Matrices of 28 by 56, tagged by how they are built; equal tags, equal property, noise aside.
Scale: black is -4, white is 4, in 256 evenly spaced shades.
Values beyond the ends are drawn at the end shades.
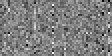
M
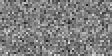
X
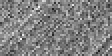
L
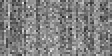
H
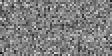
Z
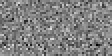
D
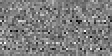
D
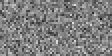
Z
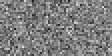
Z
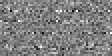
D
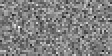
Z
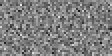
X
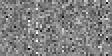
M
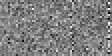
M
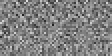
X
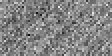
L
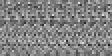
X
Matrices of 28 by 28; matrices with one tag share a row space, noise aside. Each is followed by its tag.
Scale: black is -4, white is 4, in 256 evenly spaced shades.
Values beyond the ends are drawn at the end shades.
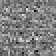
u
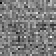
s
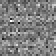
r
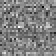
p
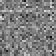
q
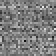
s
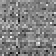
r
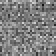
s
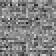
u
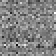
r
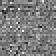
r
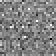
q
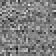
r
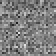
r
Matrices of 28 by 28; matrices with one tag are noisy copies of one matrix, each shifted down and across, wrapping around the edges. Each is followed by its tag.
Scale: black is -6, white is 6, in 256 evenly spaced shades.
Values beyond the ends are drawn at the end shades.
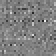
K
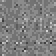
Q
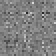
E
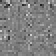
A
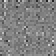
Q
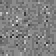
Q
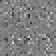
A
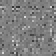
E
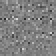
K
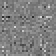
E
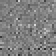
Q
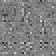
E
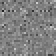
K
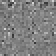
A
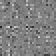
E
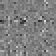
A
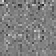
A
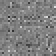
E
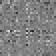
E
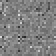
E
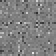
E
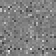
K
